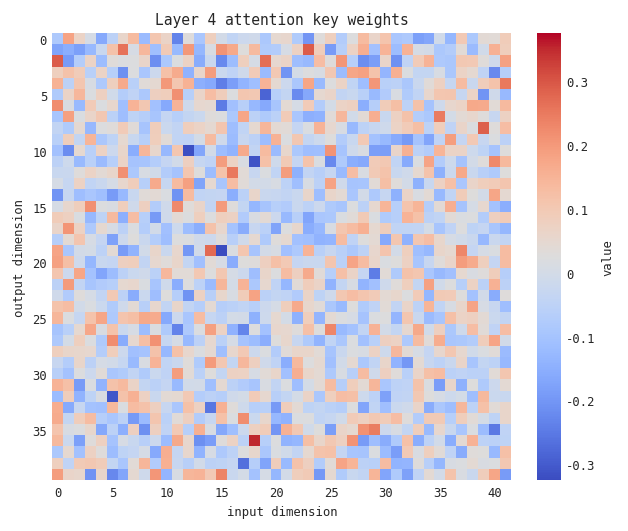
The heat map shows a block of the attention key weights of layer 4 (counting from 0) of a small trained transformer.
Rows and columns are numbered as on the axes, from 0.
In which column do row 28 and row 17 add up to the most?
1
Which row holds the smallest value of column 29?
21
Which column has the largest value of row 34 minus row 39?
3
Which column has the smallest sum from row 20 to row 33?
4
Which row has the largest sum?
20
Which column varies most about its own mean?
15
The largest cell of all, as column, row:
18, 36
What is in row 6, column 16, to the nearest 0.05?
-0.1
